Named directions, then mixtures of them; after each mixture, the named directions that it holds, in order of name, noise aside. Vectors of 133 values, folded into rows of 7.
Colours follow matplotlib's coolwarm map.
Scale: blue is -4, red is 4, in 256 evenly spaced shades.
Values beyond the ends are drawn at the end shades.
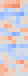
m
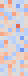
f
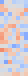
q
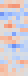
m, q.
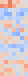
f, m.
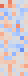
f, m.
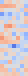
m, q.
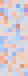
f, q.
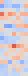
m, q.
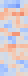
m.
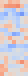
m.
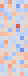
f.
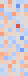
f.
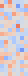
f.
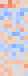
f, m.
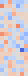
f, q.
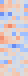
m, q.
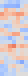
m.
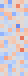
f.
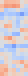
m.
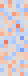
f.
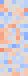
q.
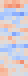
m.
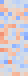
q.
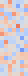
f.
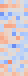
m, q.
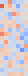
f, q.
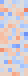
q.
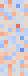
f.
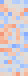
q.
